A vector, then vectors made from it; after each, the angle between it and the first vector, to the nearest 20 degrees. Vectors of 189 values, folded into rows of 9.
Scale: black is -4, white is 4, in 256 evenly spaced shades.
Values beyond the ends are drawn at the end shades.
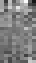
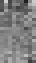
160 degrees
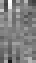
40 degrees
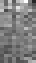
20 degrees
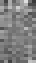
20 degrees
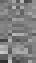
100 degrees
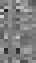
60 degrees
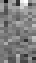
60 degrees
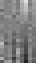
80 degrees
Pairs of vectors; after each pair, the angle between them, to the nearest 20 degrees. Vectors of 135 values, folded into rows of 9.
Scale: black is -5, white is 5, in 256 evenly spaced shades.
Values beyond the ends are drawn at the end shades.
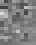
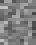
120 degrees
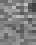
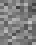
60 degrees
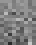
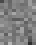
140 degrees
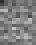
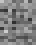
140 degrees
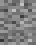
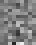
80 degrees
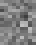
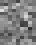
140 degrees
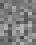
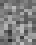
20 degrees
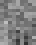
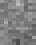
40 degrees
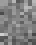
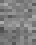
80 degrees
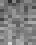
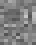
100 degrees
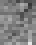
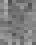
60 degrees
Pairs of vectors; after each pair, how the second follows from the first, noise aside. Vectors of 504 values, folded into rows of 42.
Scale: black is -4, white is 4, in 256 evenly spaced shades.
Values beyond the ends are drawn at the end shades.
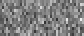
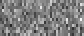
copied.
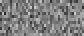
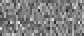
reversed, negated.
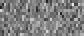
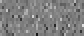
reversed, partly zeroed.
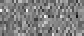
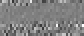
reversed, partly zeroed.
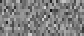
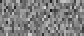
copied.
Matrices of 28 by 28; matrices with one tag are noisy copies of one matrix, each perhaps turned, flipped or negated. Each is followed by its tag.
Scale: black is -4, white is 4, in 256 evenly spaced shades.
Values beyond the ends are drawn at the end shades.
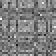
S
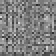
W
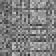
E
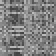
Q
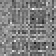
E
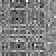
E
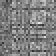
E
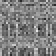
S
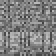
Q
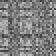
S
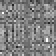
W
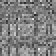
S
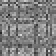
S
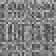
W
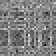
E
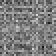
W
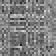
E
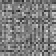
W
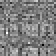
S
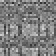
S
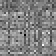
E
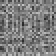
W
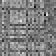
E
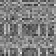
S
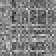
E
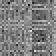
Q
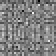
W
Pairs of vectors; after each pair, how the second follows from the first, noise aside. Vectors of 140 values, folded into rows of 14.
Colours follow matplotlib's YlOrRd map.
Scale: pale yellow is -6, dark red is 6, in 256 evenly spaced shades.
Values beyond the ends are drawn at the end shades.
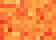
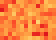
wrapped around, negated.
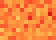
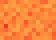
reversed, shrunk.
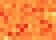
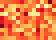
reversed, negated, scaled up.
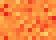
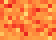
wrapped around, negated.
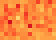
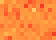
wrapped around, partly zeroed.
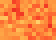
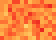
wrapped around, negated.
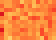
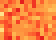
negated.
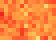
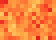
wrapped around, negated.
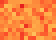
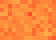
reversed, shrunk.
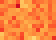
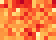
reversed, negated, scaled up.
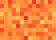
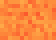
reversed, shrunk.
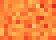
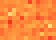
wrapped around, partly zeroed.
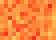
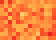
negated.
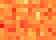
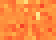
partly zeroed.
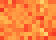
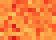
wrapped around, negated.
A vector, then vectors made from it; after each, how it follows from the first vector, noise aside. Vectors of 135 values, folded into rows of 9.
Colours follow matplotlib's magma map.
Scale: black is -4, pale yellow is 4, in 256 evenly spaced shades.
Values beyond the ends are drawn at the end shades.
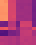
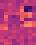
wrapped around, negated, partly zeroed.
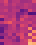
reversed, partly zeroed.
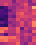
wrapped around, negated.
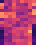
wrapped around, negated.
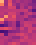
partly zeroed.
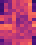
wrapped around, negated.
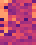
sign-scrambled.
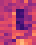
wrapped around, negated.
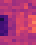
wrapped around, negated, partly zeroed.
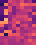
sign-scrambled.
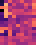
sign-scrambled.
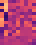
sign-scrambled.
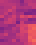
reversed, shrunk.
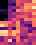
negated, scaled up.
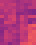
reversed, shrunk.
